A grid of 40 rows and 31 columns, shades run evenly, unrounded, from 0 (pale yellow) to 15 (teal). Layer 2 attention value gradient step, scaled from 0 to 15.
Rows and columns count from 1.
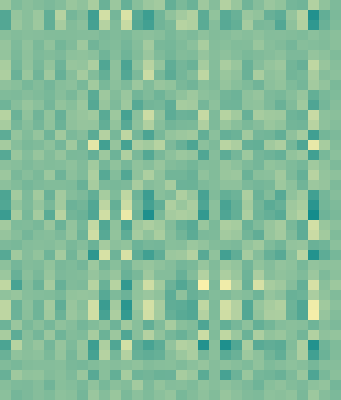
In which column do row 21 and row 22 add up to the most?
29
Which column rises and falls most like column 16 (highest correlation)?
27
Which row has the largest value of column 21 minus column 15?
35
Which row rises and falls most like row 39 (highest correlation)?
9
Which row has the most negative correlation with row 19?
11
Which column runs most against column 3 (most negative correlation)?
16
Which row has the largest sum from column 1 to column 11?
21
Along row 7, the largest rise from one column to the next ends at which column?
10
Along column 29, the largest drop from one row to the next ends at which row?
23
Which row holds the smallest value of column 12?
22
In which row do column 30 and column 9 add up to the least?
15
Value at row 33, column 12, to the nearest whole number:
6
